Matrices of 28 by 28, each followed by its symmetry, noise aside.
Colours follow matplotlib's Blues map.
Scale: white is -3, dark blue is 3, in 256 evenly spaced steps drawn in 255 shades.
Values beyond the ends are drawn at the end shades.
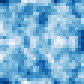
mirrored top to bottom.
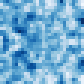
mirrored top to bottom.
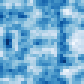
mirrored top to bottom.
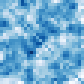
symmetric.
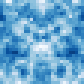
mirrored left to right.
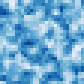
antisymmetric.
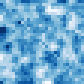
no symmetry.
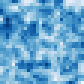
no symmetry.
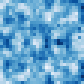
mirrored top to bottom.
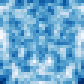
mirrored left to right.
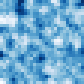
antisymmetric.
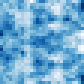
mirrored top to bottom.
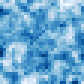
no symmetry.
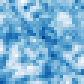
symmetric across the other diagonal.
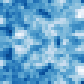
mirrored top to bottom.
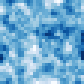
antisymmetric.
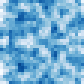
mirrored top to bottom.
